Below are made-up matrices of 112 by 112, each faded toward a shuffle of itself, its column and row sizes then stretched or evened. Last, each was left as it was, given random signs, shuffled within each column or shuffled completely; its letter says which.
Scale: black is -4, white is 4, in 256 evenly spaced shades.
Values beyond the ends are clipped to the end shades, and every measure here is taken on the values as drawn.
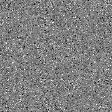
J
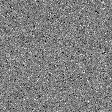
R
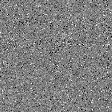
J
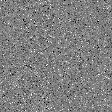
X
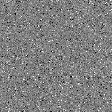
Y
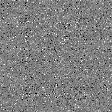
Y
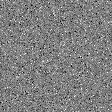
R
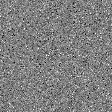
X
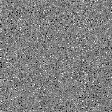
Y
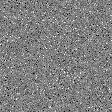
R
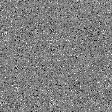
J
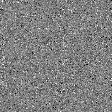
J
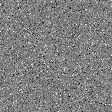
R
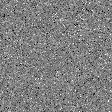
R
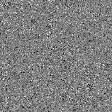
J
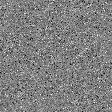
R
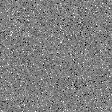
Y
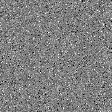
X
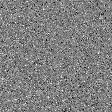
R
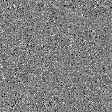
Y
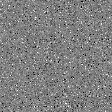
J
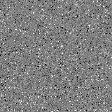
J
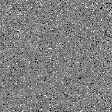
Y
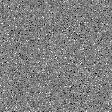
Y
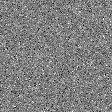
R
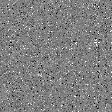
J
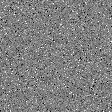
R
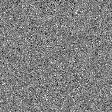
X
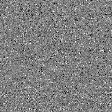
Y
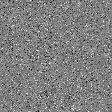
X
